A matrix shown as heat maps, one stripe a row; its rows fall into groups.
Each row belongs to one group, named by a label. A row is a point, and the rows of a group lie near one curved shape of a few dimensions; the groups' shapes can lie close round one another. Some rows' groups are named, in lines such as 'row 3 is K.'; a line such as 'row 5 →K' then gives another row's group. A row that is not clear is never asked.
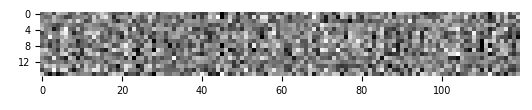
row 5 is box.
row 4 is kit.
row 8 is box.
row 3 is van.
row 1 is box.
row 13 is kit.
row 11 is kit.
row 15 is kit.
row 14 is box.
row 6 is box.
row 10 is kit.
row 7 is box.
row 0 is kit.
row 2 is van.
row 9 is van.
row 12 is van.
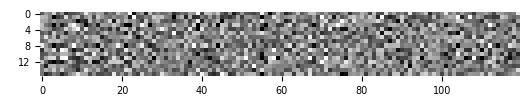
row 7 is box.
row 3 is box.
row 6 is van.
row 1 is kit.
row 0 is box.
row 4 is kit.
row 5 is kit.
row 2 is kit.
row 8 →box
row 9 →box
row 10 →box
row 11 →box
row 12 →kit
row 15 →kit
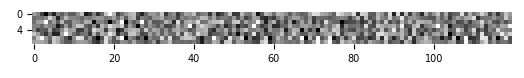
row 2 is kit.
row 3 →box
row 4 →box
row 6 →box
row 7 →box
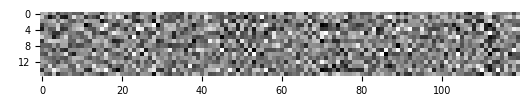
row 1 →box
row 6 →kit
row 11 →box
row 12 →van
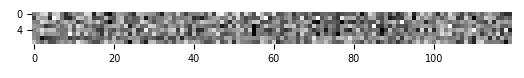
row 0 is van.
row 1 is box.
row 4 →box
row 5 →kit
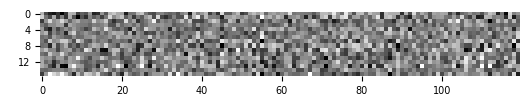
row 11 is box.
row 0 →kit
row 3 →box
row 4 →box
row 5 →box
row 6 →box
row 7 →box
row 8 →box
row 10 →box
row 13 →box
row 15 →box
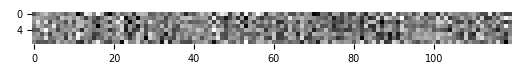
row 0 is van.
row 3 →box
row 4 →kit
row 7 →box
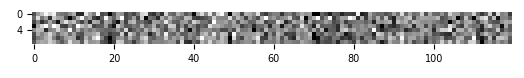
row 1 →box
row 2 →kit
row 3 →box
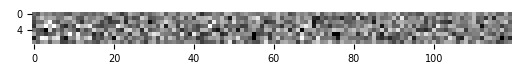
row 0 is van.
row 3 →box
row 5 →kit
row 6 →box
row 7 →van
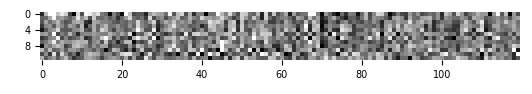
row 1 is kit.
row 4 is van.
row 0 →box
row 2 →van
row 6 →van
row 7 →kit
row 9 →box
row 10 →box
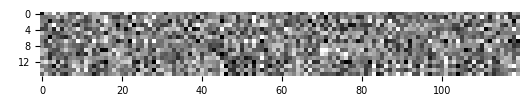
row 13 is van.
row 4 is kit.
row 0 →box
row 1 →box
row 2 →box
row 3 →kit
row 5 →van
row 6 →box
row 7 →box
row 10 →kit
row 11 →box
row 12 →van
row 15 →van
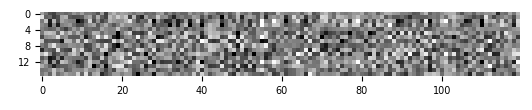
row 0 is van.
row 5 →van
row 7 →kit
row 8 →van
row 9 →van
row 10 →van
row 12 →box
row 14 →box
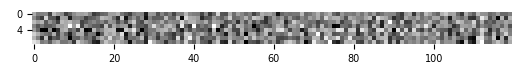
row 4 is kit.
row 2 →box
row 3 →kit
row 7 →van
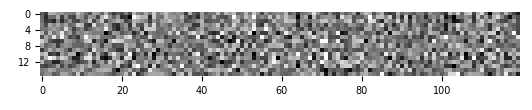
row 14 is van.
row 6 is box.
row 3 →box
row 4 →van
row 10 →box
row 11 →box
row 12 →kit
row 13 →van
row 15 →kit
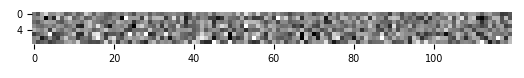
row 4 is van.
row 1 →kit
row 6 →box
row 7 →kit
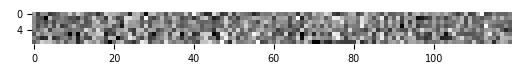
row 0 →kit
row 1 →kit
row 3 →van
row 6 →kit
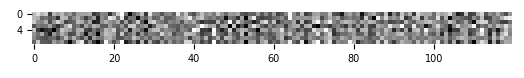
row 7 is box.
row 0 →van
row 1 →box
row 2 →van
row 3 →van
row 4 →kit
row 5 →box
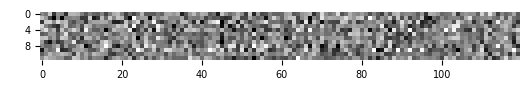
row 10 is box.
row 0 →box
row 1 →kit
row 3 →kit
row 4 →van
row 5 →box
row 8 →van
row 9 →van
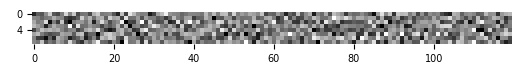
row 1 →kit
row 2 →kit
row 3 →kit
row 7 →box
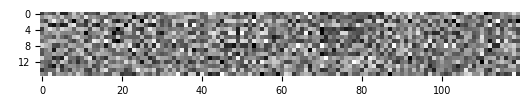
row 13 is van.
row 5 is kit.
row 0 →van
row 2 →van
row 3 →box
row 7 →van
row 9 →kit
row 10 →van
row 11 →van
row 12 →box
